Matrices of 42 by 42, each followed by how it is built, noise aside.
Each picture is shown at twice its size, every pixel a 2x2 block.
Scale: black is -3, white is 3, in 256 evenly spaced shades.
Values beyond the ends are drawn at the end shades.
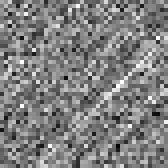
Hankel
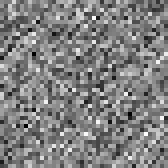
Hankel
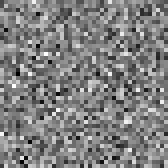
repeating columns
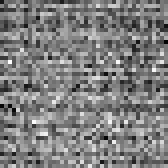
blocks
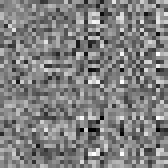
low rank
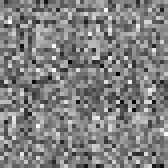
blocks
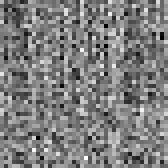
blocks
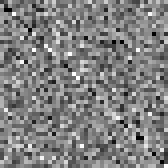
diagonal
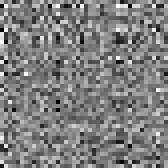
low rank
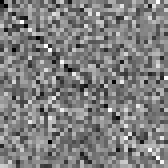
diagonal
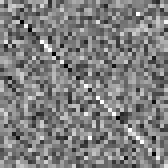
diagonal
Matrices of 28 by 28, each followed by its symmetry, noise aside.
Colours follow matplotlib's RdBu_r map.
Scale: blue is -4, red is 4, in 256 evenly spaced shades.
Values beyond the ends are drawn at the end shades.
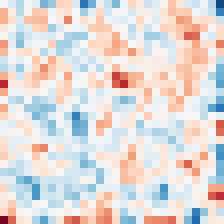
antisymmetric.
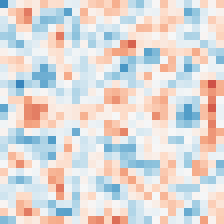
mirrored top to bottom.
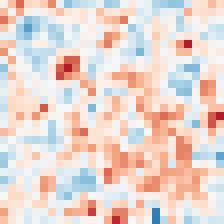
symmetric.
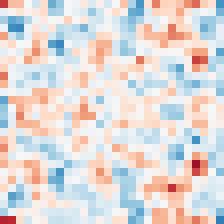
mirrored top to bottom.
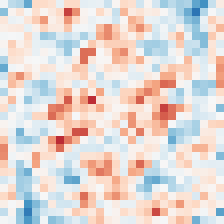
same after a half turn.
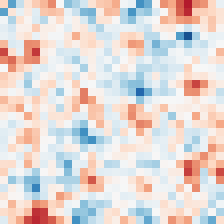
same after a half turn.
